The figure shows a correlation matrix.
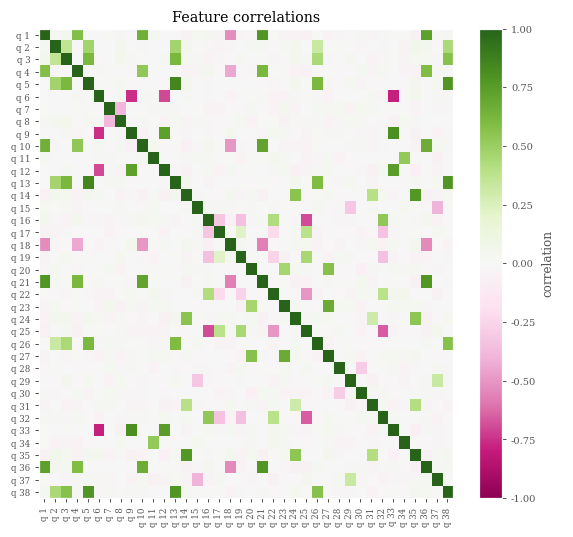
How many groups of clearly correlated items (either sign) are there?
10
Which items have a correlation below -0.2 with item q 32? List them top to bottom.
q 17, q 19, q 25
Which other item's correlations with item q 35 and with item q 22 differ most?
q 14
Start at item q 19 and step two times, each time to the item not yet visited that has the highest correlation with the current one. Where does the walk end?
q 17
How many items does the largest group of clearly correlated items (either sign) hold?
6
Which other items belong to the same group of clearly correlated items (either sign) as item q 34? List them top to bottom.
q 11
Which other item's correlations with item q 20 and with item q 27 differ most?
q 23
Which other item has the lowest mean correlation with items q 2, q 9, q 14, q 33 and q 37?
q 6
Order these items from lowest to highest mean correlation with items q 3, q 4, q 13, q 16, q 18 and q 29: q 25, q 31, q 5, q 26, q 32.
q 25, q 31, q 32, q 26, q 5
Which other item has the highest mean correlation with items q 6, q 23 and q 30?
q 27
